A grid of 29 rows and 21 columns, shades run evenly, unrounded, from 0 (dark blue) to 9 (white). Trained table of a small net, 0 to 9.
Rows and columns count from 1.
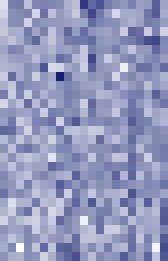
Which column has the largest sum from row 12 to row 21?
3
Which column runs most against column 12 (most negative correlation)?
1
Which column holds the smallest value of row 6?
20
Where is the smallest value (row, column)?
9, 8
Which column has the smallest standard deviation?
14
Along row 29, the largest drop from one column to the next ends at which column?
21
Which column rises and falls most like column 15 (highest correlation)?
5
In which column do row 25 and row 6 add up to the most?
11
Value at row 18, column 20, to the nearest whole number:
4
